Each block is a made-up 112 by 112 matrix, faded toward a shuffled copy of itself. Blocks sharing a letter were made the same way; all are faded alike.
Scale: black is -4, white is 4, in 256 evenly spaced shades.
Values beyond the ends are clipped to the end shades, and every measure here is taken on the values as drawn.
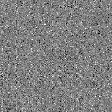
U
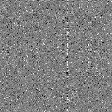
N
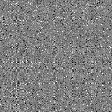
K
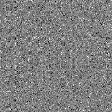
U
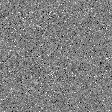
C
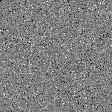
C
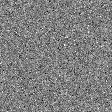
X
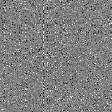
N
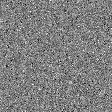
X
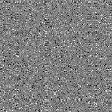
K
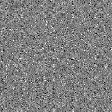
U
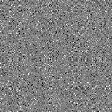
K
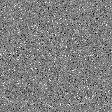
C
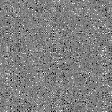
N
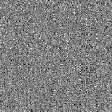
U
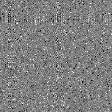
N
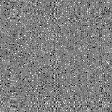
K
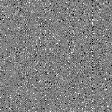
N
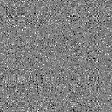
K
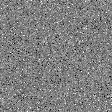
C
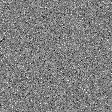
X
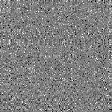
K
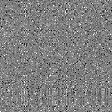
K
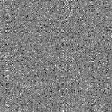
K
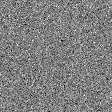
X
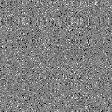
K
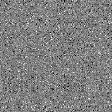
U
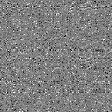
K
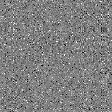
N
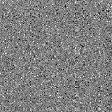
U
